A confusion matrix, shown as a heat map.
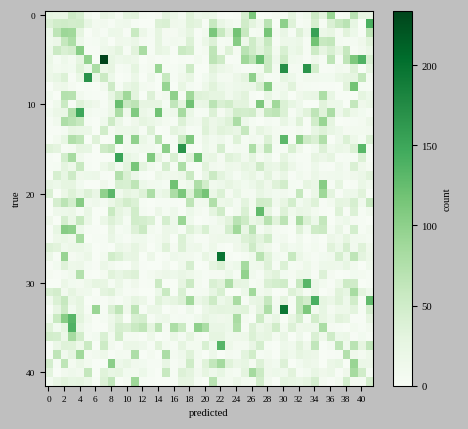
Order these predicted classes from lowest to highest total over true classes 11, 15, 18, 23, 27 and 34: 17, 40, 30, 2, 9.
30, 40, 9, 2, 17
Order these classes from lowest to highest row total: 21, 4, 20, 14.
21, 4, 14, 20
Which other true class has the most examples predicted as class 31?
27
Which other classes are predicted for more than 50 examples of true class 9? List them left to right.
2, 3, 10, 16, 18, 35
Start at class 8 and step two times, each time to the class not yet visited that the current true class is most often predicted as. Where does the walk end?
22
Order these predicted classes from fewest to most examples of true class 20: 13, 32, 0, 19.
0, 32, 13, 19
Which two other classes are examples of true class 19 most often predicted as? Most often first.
16, 35
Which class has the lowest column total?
6
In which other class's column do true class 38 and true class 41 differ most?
15
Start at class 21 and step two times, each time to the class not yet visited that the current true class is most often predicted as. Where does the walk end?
12
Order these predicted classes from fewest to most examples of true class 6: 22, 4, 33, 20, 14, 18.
20, 22, 4, 18, 14, 33
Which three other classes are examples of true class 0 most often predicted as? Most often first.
26, 36, 39
